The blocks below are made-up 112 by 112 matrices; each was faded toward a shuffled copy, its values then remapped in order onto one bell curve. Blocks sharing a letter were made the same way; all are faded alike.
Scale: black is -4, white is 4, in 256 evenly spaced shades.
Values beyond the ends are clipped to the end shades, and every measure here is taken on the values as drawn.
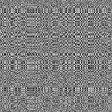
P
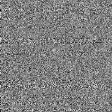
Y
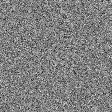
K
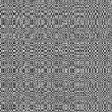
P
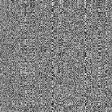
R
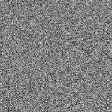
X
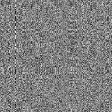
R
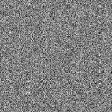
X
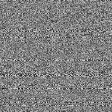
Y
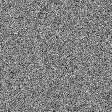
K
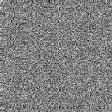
X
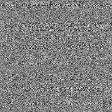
Y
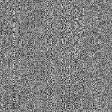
R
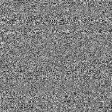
Y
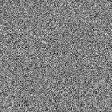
X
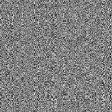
R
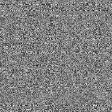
Y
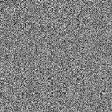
X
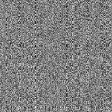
R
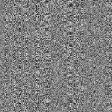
R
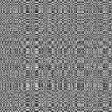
P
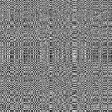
P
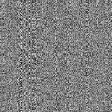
R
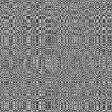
P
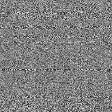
Y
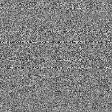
Y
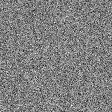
K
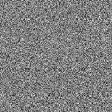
X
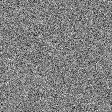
K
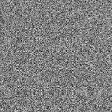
X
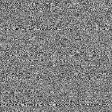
Y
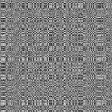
P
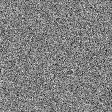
K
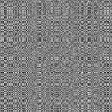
P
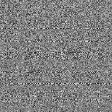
Y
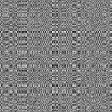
P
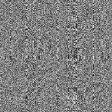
R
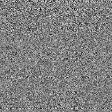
Y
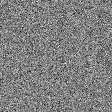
K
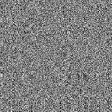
X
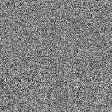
X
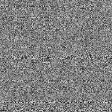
Y
